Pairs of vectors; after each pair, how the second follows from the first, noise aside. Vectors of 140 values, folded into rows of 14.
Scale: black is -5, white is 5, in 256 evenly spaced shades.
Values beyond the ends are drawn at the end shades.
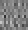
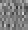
reversed, negated.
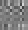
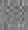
shrunk.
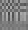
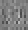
reversed, negated, partly zeroed.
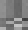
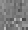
partly zeroed.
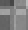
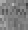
negated, partly zeroed.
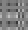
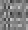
reversed, negated.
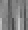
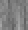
shrunk.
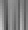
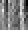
reversed, negated, scaled up.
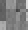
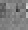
partly zeroed.
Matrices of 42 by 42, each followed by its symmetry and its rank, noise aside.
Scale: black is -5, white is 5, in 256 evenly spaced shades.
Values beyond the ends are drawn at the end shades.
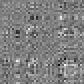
symmetric, rank four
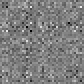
symmetric, rank three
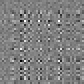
no symmetry, rank two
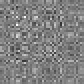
symmetric, rank four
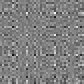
antisymmetric, rank two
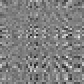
antisymmetric, rank two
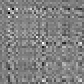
symmetric, rank three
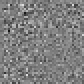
antisymmetric, rank four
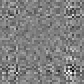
antisymmetric, rank two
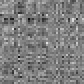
no symmetry, rank three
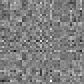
no symmetry, rank four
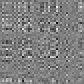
symmetric, rank two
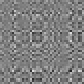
symmetric, rank two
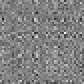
no symmetry, rank four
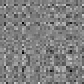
symmetric, rank two
